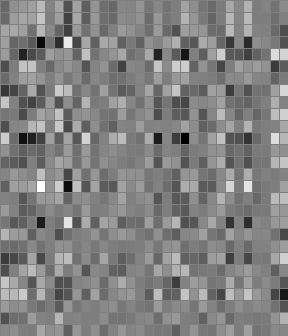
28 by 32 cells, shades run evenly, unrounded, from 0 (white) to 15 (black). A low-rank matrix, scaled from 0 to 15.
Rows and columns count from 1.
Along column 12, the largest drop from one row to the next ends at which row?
4
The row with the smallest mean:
16
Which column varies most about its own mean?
5
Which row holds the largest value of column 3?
12
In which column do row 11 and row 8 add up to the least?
7
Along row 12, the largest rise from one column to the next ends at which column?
18
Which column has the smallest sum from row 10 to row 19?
32
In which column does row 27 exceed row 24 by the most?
1
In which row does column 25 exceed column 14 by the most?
25
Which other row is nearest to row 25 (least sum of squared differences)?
3
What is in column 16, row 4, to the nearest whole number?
9
